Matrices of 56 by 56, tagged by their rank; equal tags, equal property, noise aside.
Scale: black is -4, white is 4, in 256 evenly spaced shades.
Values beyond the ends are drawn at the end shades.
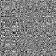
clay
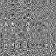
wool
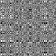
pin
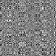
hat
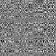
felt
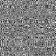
hat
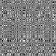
felt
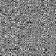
wool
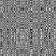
pin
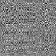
felt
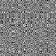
clay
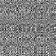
felt
